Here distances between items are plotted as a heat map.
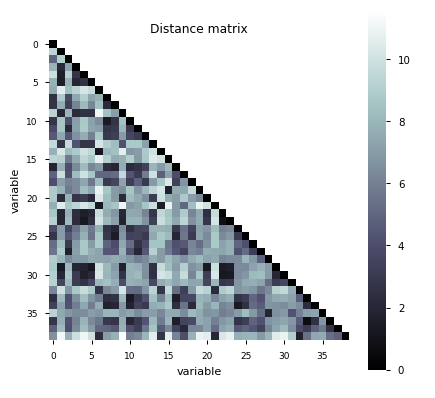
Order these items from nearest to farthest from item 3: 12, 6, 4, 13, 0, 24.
4, 13, 24, 12, 0, 6
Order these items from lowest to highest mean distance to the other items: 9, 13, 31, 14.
31, 9, 13, 14
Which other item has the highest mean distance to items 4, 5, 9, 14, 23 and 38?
15
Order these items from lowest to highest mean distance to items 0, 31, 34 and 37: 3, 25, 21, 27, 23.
25, 27, 3, 23, 21
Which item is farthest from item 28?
0
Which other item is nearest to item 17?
37
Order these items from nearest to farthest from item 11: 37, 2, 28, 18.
2, 37, 18, 28
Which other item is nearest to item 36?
33
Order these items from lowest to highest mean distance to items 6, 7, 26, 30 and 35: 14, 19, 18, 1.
18, 14, 1, 19
